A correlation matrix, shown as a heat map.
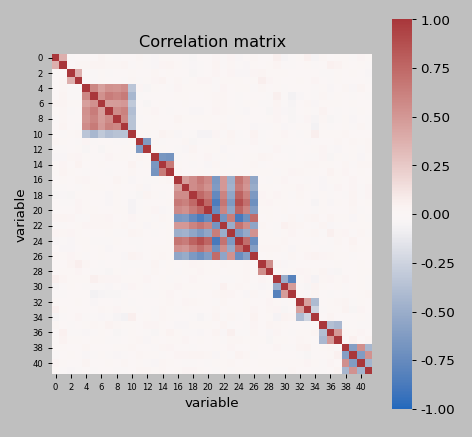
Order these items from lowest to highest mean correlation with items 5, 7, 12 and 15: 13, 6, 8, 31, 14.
13, 31, 14, 6, 8
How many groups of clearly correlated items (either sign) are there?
11
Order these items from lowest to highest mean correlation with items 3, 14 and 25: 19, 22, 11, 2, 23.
23, 11, 2, 22, 19
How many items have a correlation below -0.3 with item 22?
3
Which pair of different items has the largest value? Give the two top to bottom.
19, 24
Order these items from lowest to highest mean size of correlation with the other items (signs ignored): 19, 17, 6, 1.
1, 6, 17, 19
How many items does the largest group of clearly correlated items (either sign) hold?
11
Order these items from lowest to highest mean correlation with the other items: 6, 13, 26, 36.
26, 13, 36, 6
